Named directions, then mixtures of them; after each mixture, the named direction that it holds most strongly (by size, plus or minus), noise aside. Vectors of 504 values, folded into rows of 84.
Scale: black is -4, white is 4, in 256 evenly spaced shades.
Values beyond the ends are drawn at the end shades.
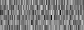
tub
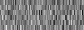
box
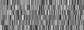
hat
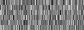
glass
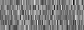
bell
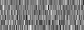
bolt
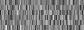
box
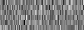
glass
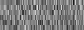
bell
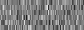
bolt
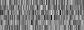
tub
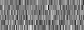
bolt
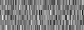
box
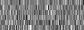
bolt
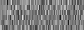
hat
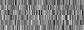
box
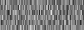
box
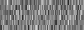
hat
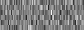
tub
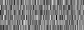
glass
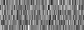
glass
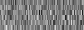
box
